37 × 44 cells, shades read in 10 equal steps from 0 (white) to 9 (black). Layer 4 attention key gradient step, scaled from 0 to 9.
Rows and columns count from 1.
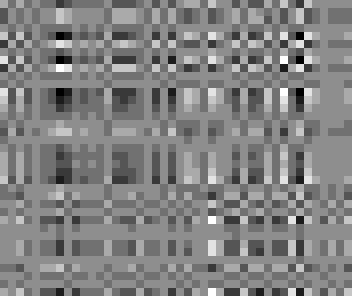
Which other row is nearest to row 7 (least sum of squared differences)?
19
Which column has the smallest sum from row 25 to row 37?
27
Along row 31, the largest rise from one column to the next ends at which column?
38
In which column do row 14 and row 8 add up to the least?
36
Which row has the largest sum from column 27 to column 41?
37
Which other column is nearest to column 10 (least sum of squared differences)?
29
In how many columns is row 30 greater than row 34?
14
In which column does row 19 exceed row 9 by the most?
8
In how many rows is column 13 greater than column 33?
5
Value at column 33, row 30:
4
